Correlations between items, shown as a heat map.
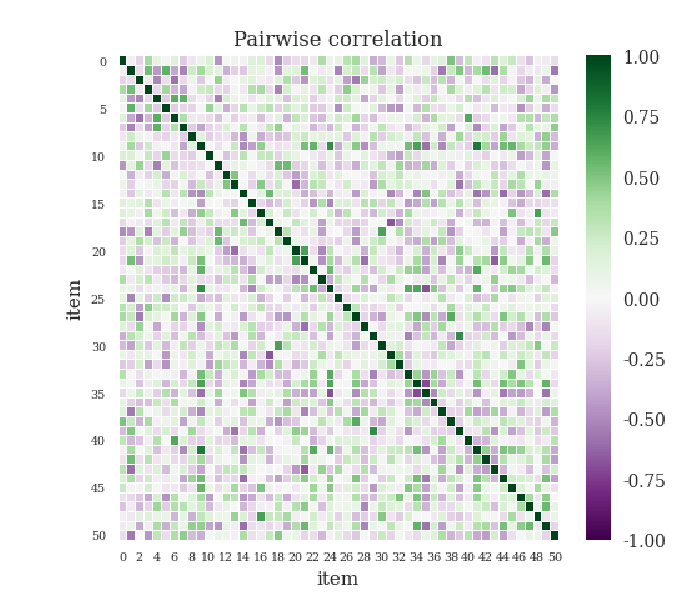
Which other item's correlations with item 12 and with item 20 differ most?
13
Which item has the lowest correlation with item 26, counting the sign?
2
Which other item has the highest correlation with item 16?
48
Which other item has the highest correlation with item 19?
11
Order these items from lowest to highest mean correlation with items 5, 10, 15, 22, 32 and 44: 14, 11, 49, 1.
14, 49, 11, 1
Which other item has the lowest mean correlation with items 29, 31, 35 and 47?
33
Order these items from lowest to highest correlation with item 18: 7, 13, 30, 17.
17, 13, 7, 30
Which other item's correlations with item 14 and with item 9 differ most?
41
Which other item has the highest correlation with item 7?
4
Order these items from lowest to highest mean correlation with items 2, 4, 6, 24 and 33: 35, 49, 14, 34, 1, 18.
35, 1, 14, 18, 49, 34
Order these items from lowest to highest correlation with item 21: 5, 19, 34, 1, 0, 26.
0, 19, 26, 5, 34, 1
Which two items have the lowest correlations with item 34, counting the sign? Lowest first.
35, 14
